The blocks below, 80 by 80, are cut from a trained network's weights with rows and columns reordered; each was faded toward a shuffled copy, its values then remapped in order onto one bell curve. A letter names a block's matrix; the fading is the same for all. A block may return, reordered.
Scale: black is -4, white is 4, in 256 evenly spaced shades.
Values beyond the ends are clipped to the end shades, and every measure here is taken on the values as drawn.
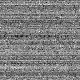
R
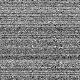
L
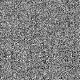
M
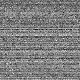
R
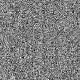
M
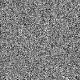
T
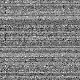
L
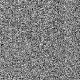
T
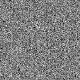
M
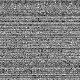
R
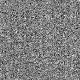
M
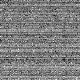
L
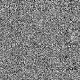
T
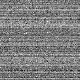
R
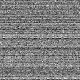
R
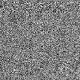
T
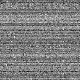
R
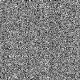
T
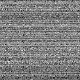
L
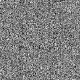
M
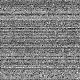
R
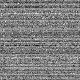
R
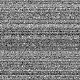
R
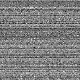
R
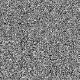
T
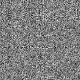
T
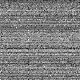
R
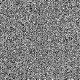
M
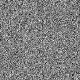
T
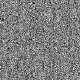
T
